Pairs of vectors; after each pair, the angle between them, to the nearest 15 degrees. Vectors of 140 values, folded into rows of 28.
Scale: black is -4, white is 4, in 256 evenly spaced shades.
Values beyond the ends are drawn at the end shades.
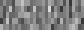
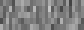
15 degrees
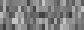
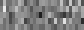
60 degrees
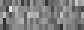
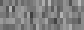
75 degrees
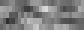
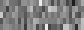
90 degrees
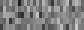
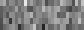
75 degrees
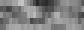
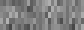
120 degrees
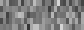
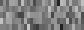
165 degrees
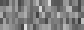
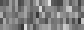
15 degrees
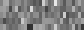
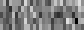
75 degrees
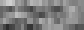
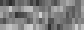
150 degrees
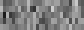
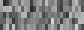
60 degrees
